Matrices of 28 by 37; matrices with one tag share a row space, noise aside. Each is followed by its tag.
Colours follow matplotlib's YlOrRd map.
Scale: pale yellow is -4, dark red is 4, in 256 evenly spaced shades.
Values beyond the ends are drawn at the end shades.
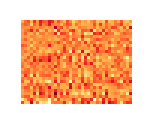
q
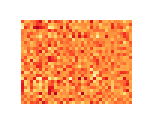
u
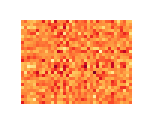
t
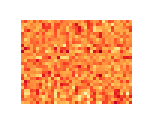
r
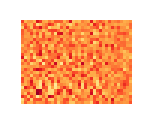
u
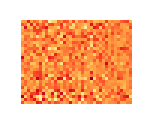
u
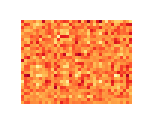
r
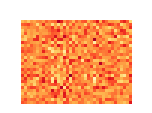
t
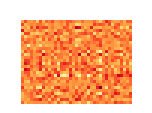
r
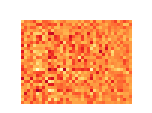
u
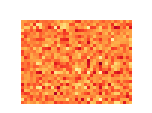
r
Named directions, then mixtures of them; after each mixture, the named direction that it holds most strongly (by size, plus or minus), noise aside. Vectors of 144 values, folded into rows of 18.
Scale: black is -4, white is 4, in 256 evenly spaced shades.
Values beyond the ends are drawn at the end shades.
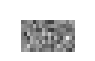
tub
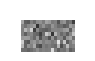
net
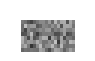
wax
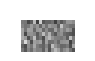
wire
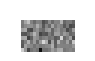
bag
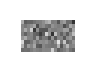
net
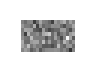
tub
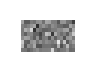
net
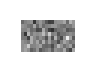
tub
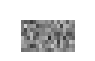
wax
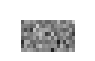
net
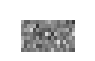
net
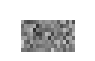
net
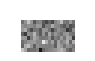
bag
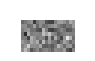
tub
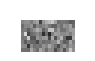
tub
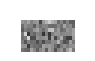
tub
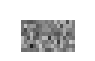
wax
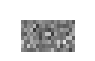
net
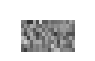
wire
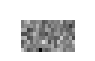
bag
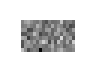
bag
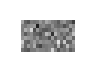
net
